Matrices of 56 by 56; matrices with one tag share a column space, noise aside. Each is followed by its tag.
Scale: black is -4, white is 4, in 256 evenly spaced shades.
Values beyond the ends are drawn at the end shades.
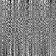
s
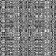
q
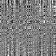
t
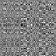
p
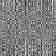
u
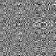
p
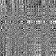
t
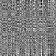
s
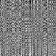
s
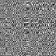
p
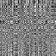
t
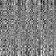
u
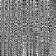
s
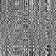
u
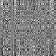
u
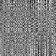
s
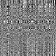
t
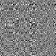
p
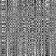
s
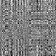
u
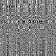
t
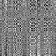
s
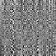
u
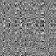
p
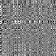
t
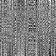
s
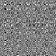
p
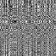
t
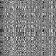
q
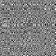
p
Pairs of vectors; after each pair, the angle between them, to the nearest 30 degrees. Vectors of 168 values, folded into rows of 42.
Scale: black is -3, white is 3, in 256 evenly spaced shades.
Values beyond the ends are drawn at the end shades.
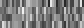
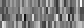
60 degrees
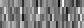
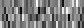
150 degrees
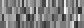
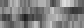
90 degrees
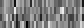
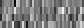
30 degrees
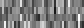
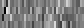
90 degrees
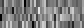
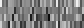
90 degrees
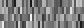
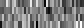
120 degrees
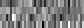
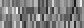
90 degrees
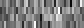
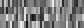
90 degrees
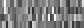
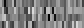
150 degrees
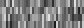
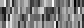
150 degrees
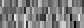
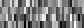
150 degrees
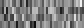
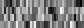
150 degrees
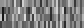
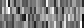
120 degrees
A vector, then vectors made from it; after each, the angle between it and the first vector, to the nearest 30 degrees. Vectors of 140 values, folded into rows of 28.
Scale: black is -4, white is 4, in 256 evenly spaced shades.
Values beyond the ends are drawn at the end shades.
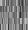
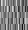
60 degrees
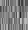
30 degrees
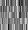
30 degrees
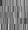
150 degrees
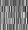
90 degrees
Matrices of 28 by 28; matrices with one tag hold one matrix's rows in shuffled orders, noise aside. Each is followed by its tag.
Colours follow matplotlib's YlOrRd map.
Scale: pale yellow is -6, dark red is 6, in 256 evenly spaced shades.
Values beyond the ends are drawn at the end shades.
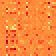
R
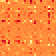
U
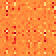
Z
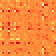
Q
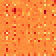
Z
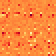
U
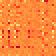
Q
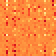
Z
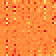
Z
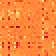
Q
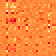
R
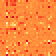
R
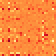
Q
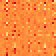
Z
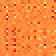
Z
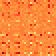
U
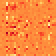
R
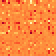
U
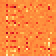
R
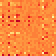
Q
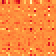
U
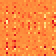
Z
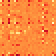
Q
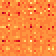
U
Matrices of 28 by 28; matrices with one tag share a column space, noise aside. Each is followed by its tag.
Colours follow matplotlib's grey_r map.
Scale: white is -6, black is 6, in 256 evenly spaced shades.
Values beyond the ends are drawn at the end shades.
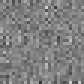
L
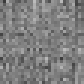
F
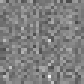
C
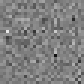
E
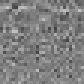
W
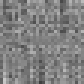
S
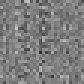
C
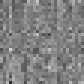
F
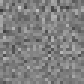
W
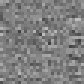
E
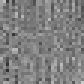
F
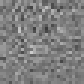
W
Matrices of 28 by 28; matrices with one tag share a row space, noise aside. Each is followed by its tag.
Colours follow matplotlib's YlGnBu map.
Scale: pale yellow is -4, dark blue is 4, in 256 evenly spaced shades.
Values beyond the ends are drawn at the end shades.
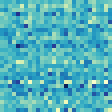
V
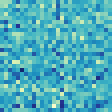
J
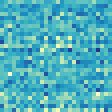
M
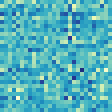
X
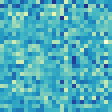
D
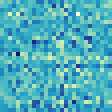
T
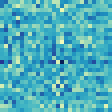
J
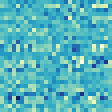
X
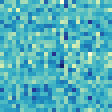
T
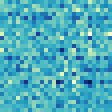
T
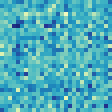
V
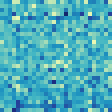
V
